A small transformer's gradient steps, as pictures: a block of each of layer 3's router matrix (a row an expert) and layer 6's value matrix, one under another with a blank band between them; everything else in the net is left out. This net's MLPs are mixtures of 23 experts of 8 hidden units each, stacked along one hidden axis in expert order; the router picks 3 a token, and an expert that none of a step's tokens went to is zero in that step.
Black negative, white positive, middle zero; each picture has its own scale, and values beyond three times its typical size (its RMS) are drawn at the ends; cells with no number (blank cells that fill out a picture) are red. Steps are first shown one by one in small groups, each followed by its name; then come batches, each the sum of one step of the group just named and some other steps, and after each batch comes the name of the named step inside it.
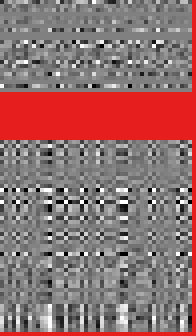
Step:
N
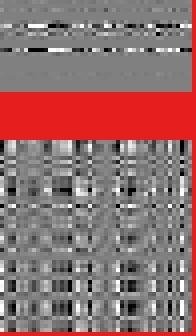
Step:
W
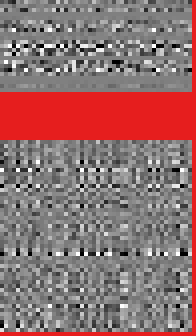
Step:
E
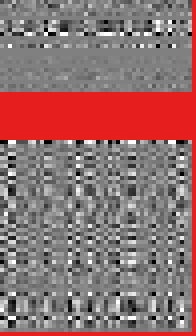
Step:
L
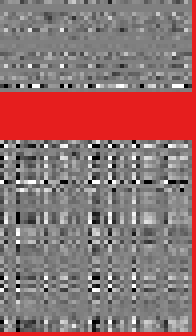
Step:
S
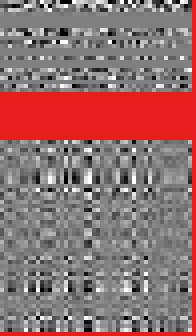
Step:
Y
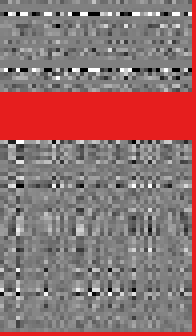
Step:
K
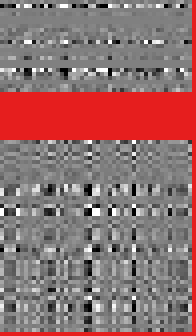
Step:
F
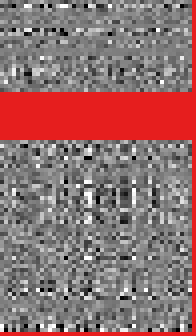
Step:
Y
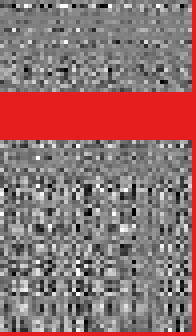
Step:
F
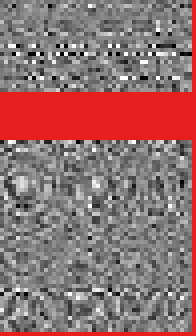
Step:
L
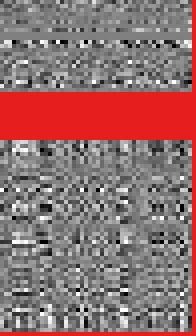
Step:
N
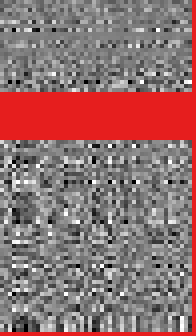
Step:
S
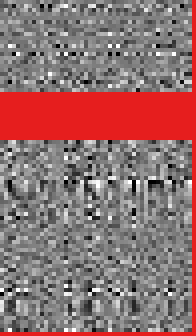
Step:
L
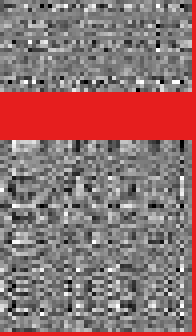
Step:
W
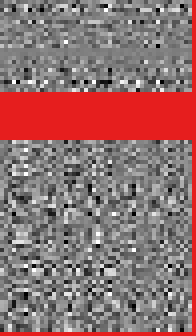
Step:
F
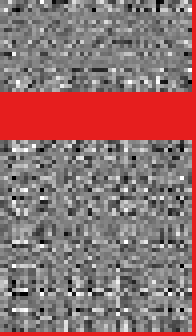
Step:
Y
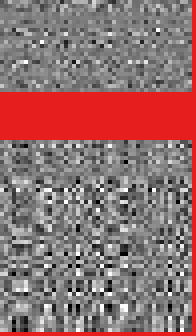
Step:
N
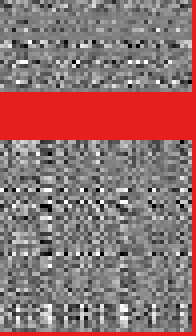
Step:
N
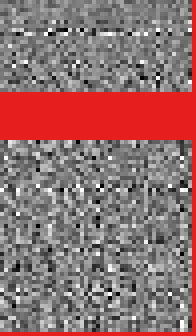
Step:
L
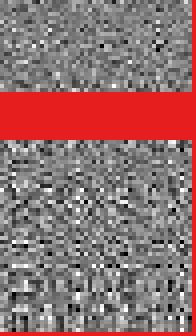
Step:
N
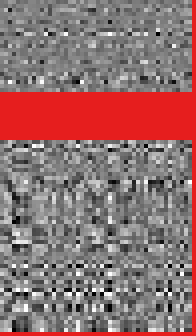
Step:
L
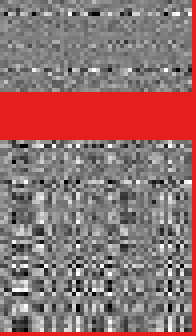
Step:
K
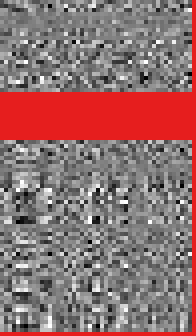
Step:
N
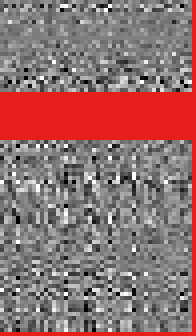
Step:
S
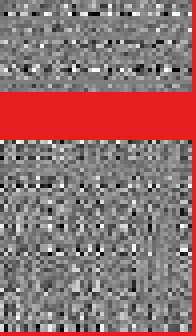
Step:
K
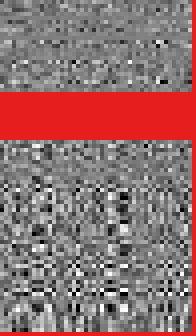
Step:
N
